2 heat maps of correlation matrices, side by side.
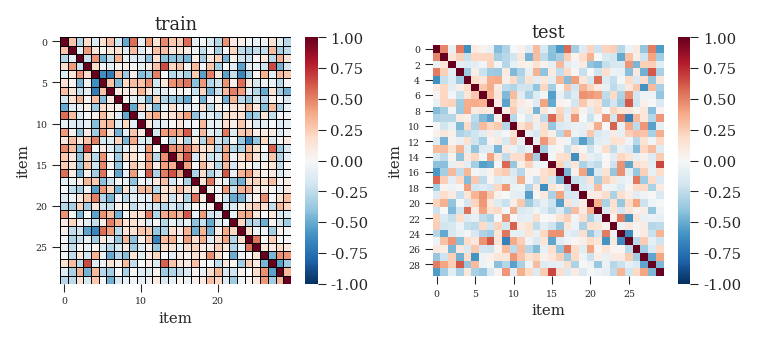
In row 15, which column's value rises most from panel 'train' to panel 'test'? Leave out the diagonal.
29
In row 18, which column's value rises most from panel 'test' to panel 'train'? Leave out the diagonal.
14
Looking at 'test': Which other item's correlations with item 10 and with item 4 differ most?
23
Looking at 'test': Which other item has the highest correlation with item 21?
4
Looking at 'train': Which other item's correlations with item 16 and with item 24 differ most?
9
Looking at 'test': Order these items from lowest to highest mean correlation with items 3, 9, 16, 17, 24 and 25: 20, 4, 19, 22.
20, 4, 19, 22
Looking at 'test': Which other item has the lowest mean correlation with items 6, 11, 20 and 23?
16
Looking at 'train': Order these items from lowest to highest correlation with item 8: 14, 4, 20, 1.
4, 1, 20, 14
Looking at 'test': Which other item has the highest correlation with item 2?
25
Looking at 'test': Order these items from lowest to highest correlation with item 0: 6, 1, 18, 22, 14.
18, 14, 6, 22, 1
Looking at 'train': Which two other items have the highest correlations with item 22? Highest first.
6, 7
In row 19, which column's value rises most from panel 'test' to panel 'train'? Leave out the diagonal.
12
